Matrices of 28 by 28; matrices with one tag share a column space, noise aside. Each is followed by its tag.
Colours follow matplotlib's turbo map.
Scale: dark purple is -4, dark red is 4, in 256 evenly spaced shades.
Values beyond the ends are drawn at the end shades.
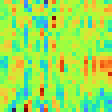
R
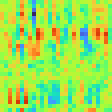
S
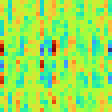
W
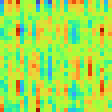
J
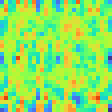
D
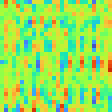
R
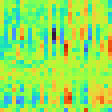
S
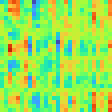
W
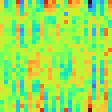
J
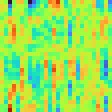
J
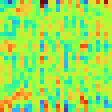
D
